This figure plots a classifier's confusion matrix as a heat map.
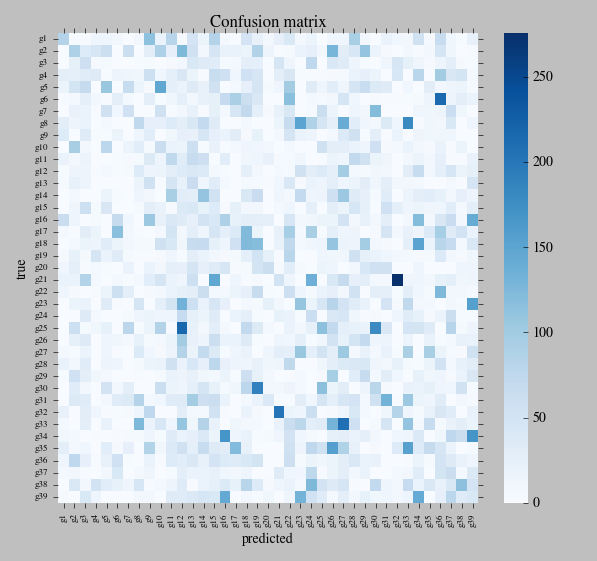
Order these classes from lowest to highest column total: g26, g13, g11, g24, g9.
g9, g11, g24, g13, g26
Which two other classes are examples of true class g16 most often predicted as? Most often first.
g39, g34
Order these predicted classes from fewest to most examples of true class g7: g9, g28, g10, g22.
g9, g28, g22, g10
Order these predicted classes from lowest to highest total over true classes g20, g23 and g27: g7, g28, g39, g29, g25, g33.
g7, g28, g29, g25, g33, g39
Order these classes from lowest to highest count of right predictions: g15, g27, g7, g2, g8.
g15, g7, g8, g2, g27
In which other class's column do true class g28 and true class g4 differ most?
g34
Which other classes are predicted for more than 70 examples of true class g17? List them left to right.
g6, g18, g22, g24, g36
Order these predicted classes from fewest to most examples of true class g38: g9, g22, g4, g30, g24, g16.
g9, g22, g16, g4, g30, g24
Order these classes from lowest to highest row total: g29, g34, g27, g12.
g29, g12, g34, g27
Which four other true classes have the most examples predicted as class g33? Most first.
g8, g35, g31, g27
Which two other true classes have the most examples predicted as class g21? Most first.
g32, g3
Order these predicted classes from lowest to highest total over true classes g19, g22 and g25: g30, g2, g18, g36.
g2, g18, g36, g30
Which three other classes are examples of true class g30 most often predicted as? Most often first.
g19, g25, g18
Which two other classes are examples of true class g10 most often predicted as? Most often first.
g2, g5
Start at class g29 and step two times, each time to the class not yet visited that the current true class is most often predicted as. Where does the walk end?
g12
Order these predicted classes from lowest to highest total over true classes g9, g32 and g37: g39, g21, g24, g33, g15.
g33, g39, g15, g24, g21
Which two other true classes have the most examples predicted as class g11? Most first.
g14, g1
